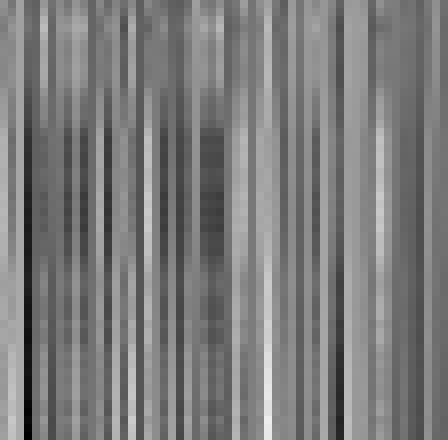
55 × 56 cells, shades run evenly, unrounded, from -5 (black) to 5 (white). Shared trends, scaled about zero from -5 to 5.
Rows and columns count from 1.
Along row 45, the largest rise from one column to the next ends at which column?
44
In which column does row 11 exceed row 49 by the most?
4
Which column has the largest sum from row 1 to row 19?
34
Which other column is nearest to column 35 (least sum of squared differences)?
49
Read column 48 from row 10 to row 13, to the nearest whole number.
0 0 1 1
